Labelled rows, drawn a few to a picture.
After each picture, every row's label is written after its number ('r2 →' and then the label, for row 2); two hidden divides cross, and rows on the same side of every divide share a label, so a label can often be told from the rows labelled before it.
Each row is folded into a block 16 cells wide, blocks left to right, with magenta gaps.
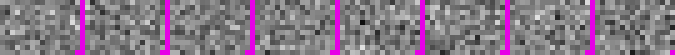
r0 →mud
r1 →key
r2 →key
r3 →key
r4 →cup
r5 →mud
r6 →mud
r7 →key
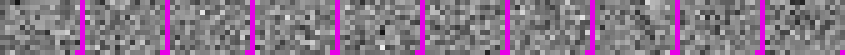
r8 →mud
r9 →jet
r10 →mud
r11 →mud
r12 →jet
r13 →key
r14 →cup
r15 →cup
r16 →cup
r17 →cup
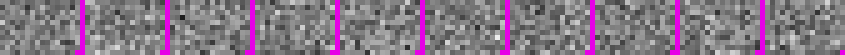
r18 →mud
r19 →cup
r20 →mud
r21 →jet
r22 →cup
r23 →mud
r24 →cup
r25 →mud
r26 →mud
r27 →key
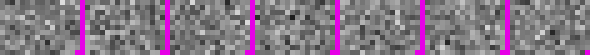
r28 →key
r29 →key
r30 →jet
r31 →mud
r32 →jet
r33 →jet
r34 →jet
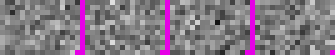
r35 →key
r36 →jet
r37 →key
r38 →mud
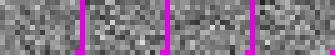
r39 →jet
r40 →jet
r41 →cup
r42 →key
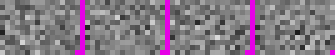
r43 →mud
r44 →mud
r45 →mud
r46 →mud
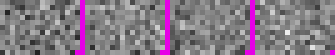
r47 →jet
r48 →jet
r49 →jet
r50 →mud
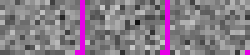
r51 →jet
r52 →jet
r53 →jet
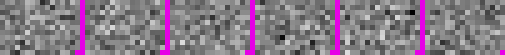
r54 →jet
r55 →mud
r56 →cup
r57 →key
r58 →cup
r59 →jet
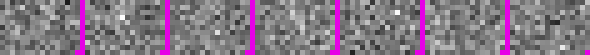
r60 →mud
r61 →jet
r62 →key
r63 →jet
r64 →jet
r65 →key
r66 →mud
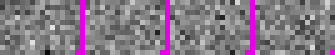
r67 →key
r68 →key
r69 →cup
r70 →mud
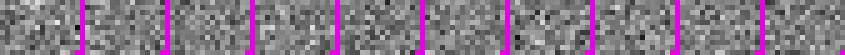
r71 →jet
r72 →cup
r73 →jet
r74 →mud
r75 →mud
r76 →key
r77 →mud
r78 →key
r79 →mud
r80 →key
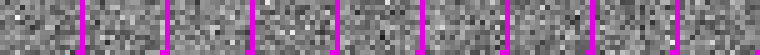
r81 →key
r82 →jet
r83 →cup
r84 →key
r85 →key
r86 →cup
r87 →jet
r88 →cup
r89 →cup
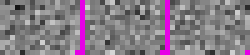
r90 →key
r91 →jet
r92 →key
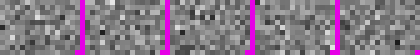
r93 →jet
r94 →jet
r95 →jet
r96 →mud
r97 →key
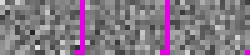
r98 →key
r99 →jet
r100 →key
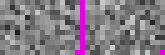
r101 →key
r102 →jet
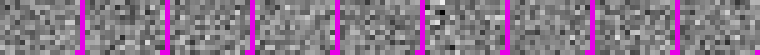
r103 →mud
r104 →cup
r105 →key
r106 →jet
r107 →mud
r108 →cup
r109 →jet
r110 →key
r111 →jet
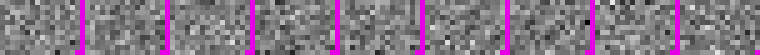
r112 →mud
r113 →cup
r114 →cup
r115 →key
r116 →key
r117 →mud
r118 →mud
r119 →cup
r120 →mud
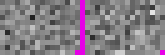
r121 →jet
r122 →jet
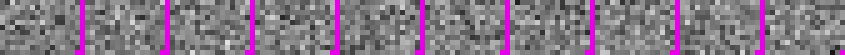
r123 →jet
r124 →jet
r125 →mud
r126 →key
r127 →key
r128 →cup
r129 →key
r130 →cup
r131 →jet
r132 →mud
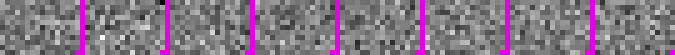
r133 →jet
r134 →key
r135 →cup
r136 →key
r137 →cup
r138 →key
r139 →jet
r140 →key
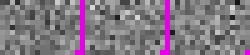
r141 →key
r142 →key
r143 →jet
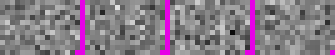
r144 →jet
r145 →jet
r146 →key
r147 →key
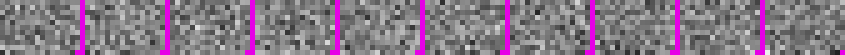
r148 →jet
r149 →jet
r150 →mud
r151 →cup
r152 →jet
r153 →jet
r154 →mud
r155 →jet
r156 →cup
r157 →mud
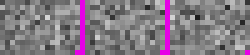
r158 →jet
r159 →jet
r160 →key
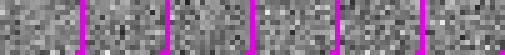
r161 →key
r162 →mud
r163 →jet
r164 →mud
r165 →mud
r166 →jet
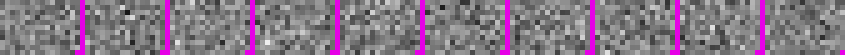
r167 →mud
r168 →mud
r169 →cup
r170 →key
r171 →mud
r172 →cup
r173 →mud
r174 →cup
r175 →jet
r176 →cup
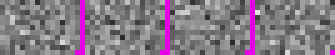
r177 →cup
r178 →mud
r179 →mud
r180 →key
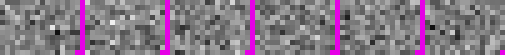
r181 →key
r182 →jet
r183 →key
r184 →key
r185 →jet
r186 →key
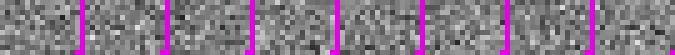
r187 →jet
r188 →key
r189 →jet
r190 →key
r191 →jet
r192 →mud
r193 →cup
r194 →key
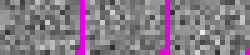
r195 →key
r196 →mud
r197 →mud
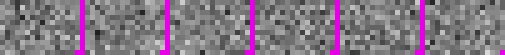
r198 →cup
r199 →key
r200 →cup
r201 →cup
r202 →jet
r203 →jet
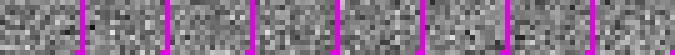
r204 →key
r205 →key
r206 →cup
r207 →mud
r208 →jet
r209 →jet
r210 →mud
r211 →cup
